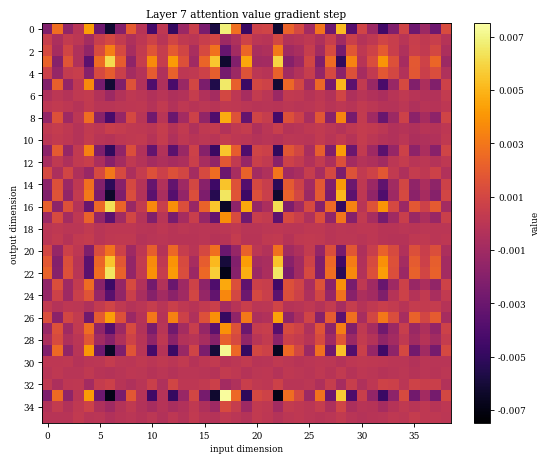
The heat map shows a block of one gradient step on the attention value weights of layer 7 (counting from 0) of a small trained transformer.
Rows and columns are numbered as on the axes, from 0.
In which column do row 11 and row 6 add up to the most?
17
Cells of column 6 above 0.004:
5
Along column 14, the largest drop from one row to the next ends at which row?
16
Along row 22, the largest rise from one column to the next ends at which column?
29
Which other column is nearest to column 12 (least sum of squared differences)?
32
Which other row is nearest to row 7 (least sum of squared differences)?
10
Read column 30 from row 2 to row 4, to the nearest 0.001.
0 0 -0.001
